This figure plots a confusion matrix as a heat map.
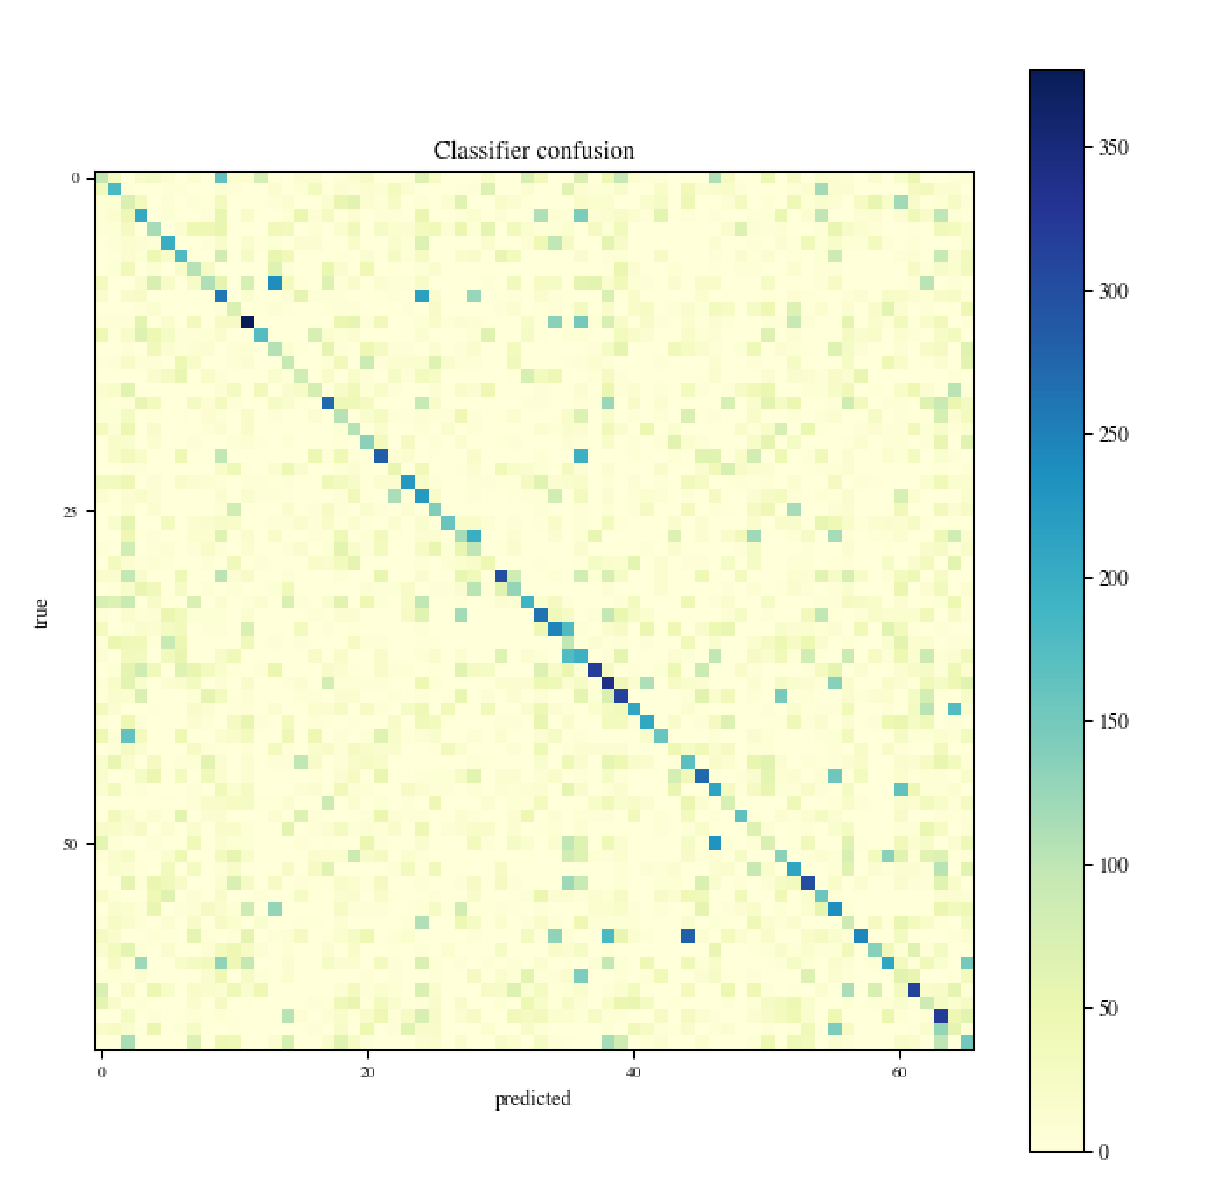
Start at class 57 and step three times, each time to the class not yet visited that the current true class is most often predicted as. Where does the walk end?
32
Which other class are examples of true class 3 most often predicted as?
36
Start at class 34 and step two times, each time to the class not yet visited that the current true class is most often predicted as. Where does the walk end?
5
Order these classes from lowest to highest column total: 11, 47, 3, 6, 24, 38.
47, 6, 3, 11, 24, 38
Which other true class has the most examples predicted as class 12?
0
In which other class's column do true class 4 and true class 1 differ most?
54
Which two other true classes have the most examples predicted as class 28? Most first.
27, 9
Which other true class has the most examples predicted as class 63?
64
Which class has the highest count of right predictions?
11
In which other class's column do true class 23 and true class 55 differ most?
13
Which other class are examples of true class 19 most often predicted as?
51
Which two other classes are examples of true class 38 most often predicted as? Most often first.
55, 41
